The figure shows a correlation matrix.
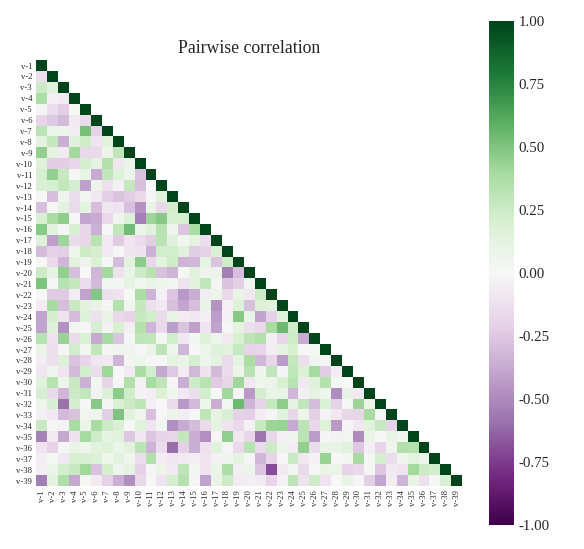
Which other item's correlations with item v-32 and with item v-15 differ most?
v-3
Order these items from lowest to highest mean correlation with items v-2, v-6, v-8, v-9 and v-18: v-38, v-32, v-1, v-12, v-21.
v-21, v-1, v-38, v-12, v-32
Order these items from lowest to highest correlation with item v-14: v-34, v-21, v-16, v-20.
v-34, v-16, v-21, v-20
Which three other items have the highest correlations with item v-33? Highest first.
v-8, v-31, v-16
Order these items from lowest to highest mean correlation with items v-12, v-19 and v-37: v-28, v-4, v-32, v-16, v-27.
v-28, v-16, v-4, v-32, v-27
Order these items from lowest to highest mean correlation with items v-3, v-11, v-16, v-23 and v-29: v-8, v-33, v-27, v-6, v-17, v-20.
v-6, v-17, v-33, v-27, v-8, v-20
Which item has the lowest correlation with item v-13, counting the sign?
v-36
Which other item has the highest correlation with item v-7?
v-5
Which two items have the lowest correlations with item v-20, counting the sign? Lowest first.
v-18, v-31
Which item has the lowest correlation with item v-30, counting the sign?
v-35
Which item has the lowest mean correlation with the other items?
v-14
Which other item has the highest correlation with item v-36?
v-25
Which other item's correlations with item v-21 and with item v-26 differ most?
v-24
